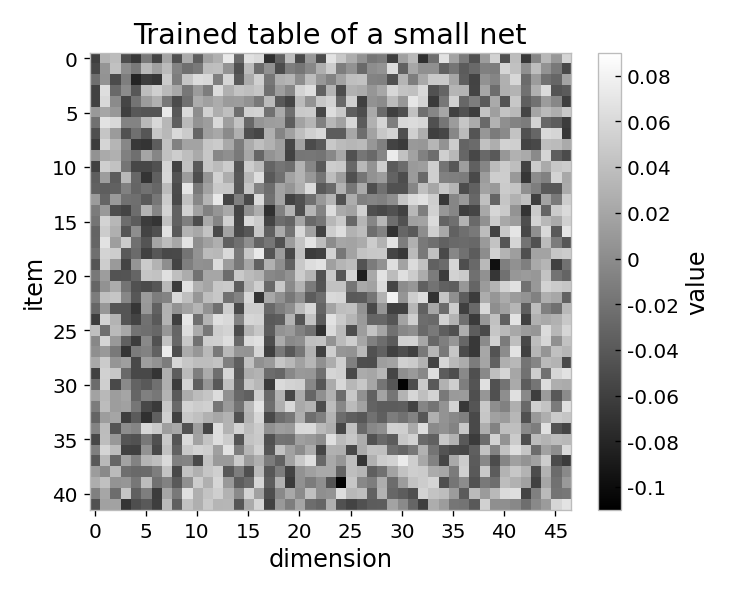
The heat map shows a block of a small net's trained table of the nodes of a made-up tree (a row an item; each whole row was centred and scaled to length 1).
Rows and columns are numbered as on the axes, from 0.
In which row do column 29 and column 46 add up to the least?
6
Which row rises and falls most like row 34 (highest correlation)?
3
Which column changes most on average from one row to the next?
29
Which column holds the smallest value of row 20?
26
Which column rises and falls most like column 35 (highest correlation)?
25
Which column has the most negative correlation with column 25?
45
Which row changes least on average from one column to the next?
9
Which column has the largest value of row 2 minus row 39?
24
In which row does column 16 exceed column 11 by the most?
34
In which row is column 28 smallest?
14
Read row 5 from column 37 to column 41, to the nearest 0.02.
-0.06 0.04 0.02 0.04 0.04
